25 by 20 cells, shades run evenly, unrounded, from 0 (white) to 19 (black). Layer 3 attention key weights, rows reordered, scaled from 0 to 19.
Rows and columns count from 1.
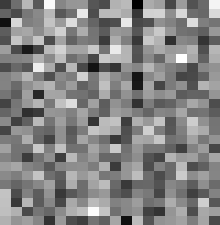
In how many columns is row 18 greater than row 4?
10
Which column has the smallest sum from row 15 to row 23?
9
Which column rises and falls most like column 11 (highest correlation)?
6
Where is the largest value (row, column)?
1, 13
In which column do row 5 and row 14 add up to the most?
16
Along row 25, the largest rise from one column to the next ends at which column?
12
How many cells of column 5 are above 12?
5
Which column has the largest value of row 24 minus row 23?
3
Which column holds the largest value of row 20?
15
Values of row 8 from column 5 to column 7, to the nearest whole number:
6 13 5
